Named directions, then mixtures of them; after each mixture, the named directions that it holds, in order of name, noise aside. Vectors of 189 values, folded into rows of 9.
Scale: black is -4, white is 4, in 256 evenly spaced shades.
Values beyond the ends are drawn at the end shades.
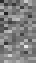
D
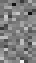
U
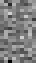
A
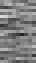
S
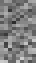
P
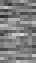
S.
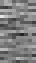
S.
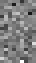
U.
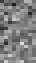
D, U.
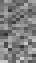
P.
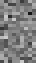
A, U.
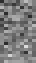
D.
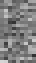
P, S.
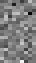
U.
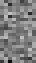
A, U.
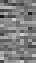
S, U.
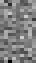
A.
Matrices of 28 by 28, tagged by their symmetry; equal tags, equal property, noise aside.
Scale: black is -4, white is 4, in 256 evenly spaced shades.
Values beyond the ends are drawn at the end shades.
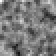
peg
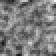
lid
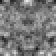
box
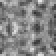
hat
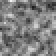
lid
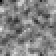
lid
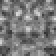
box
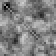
peg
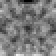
box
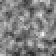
lid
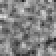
lid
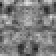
box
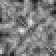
peg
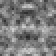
box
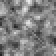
lid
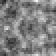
hat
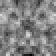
box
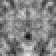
box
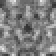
box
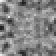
hat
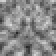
box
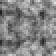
hat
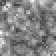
peg
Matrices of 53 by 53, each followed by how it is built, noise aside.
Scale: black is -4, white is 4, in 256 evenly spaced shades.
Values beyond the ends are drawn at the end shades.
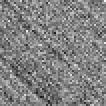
Toeplitz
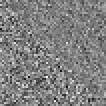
lower triangular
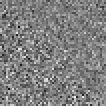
lower triangular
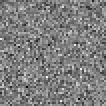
noise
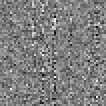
uneven columns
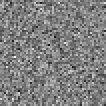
noise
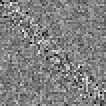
banded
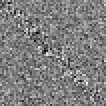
banded
